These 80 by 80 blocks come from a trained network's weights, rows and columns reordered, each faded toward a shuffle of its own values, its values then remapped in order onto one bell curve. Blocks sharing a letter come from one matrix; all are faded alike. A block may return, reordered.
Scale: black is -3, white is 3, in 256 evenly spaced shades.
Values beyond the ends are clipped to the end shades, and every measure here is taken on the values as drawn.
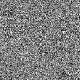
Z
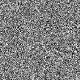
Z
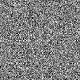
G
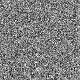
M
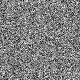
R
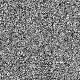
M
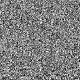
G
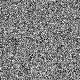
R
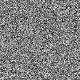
G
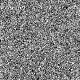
M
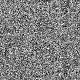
M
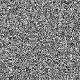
G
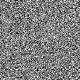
Z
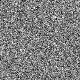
R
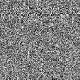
G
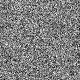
R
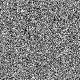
M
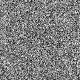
M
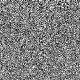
G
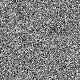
R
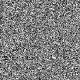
G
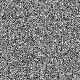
R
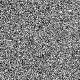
M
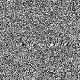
Z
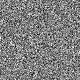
M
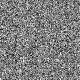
M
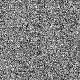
M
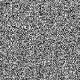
G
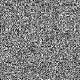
Z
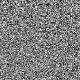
G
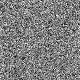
R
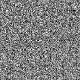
Z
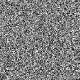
G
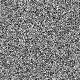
M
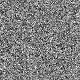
R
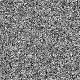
R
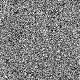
R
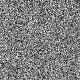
R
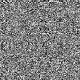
Z
